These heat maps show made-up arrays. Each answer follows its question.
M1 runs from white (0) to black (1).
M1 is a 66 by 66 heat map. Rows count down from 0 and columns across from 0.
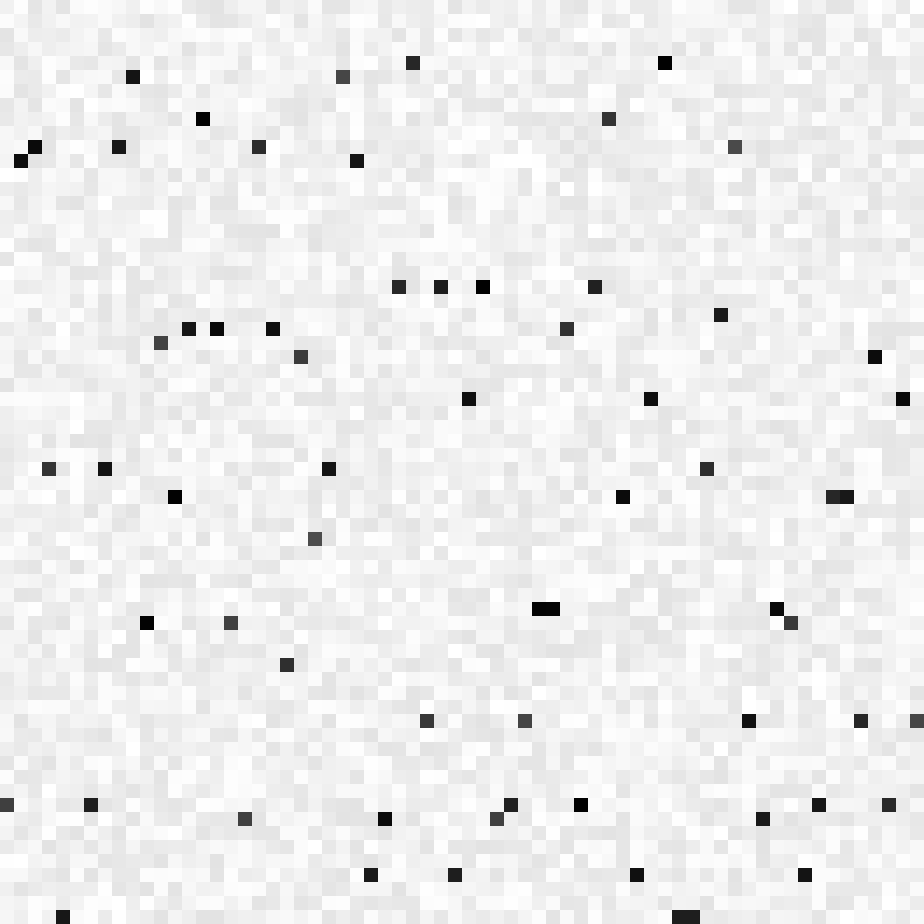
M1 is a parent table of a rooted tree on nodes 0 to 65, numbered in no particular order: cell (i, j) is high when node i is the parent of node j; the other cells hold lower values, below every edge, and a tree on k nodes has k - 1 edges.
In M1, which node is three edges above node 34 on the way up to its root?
4
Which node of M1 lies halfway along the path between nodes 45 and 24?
25
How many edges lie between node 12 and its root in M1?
8
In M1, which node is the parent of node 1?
11
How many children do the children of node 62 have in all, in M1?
6
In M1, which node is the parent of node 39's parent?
8
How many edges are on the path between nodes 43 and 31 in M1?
8
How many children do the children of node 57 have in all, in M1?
4
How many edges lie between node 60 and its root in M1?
8
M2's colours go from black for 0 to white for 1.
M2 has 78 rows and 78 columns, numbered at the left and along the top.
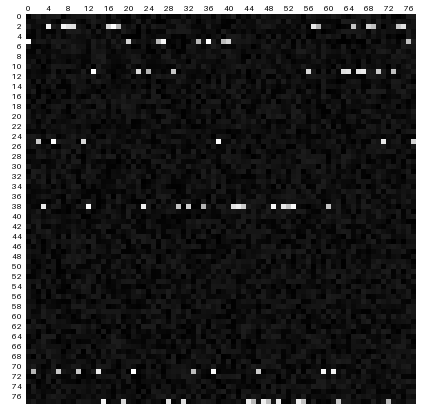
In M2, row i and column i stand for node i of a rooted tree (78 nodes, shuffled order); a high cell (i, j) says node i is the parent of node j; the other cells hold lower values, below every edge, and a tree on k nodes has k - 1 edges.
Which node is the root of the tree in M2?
25
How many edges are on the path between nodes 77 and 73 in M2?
3
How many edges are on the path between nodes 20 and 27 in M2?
2
